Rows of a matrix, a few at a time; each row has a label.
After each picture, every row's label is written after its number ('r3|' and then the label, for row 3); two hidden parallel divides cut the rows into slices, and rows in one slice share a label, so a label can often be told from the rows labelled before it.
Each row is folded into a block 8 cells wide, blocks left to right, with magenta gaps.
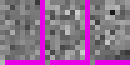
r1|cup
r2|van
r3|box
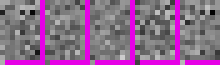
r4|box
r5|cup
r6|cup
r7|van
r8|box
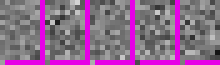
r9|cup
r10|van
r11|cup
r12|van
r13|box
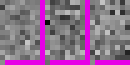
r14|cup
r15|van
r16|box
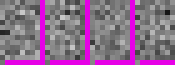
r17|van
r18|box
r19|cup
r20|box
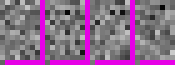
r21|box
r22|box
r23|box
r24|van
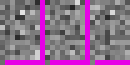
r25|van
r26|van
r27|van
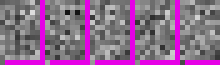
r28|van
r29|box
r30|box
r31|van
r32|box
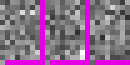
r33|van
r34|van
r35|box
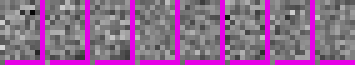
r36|box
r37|box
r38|box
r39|cup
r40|cup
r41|box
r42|van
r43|cup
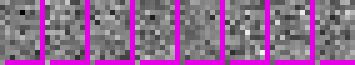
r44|box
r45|box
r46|box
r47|van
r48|cup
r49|van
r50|van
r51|van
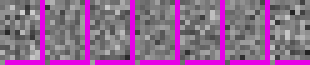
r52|van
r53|cup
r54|box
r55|cup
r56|van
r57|cup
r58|box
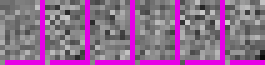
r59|cup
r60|box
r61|van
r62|cup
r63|van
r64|box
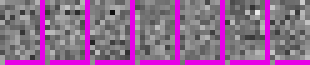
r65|box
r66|box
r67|box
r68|cup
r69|cup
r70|van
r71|van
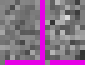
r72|cup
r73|box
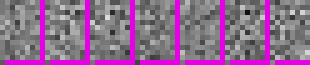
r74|cup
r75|box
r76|box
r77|cup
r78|cup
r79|box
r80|van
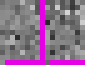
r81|cup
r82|van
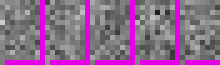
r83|cup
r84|cup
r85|cup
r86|box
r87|cup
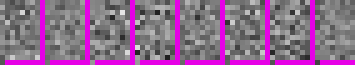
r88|van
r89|cup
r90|van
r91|box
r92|cup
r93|van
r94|box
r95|cup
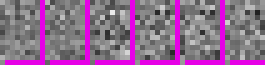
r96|cup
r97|cup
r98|van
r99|box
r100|box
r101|box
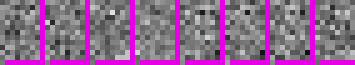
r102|van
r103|box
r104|van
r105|cup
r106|box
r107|box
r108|box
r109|van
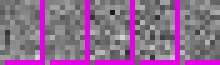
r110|cup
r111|cup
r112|box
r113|van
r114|cup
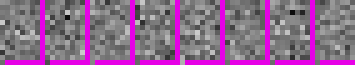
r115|box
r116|van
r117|cup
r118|box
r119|box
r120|cup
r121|box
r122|cup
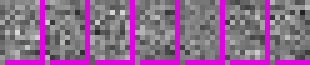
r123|box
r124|box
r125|van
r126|box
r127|cup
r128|van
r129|box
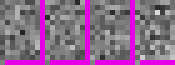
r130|box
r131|box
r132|box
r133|van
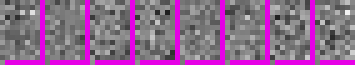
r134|van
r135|cup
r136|box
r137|box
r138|cup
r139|cup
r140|van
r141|van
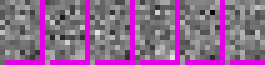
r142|box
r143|van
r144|box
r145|van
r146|box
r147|box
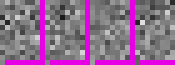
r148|box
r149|van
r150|cup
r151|van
